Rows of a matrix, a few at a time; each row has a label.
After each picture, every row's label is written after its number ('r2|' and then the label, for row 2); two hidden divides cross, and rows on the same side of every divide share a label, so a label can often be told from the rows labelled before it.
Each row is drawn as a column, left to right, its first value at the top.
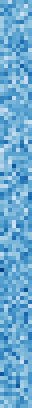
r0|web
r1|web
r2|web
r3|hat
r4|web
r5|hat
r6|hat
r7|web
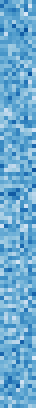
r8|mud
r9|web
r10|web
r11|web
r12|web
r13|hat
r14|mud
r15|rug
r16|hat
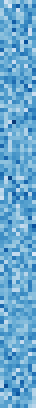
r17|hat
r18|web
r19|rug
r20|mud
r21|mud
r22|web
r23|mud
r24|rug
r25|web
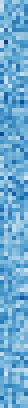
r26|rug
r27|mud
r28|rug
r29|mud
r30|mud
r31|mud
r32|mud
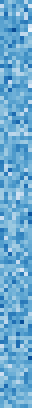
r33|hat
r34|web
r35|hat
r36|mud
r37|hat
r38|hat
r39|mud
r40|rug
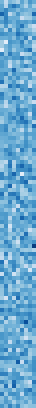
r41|web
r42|rug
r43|mud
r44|web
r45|mud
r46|hat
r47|hat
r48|hat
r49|rug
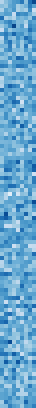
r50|rug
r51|hat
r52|hat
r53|mud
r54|hat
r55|rug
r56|hat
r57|mud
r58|hat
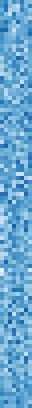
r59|mud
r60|mud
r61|hat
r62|rug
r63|hat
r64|hat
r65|web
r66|mud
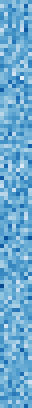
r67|rug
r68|hat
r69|web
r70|mud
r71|web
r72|rug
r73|mud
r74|hat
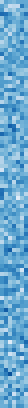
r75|web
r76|rug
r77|web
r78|rug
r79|hat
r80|mud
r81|rug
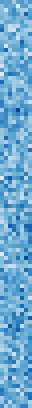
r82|mud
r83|hat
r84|rug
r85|rug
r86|rug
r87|hat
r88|web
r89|rug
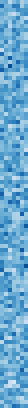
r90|web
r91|hat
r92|hat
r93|mud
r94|mud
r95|web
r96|web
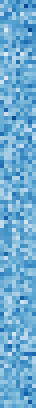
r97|hat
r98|rug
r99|rug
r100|mud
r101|web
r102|hat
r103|mud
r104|mud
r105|mud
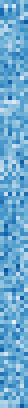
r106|web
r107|rug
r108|web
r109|rug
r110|web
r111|hat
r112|mud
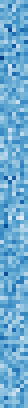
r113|rug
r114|rug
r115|mud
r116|rug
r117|web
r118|mud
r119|mud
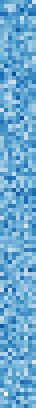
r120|web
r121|rug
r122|hat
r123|rug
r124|mud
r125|web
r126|mud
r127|web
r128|web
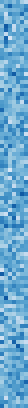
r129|hat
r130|mud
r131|web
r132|rug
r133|web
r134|web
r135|mud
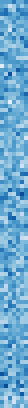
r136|web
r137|web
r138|rug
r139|hat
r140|web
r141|web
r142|web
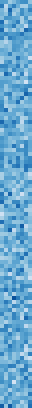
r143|mud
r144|rug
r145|web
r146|hat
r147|hat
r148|rug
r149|hat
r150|mud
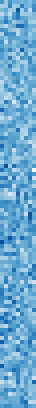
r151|hat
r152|hat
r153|hat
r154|rug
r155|web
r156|hat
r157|mud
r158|rug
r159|web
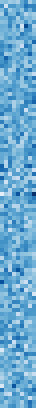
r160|hat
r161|rug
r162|hat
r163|web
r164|web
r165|rug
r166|mud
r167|mud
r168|mud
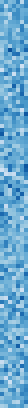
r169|web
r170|rug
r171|hat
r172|mud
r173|web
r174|mud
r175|hat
